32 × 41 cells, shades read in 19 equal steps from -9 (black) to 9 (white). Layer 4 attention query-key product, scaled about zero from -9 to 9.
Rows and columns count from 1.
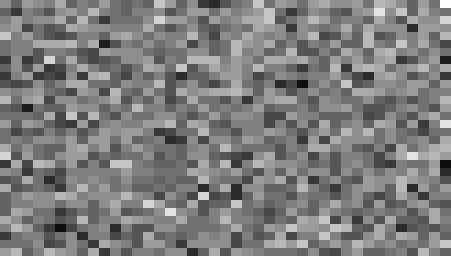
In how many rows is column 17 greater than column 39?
10
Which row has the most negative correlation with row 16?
6
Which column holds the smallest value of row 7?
9
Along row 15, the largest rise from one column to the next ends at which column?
7
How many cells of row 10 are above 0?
12
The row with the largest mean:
3
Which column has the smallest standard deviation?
13
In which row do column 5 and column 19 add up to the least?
24
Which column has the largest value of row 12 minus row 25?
22
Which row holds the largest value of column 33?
31
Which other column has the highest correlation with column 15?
41
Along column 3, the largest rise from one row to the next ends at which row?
23
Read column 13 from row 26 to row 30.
0 -2 2 -3 -3
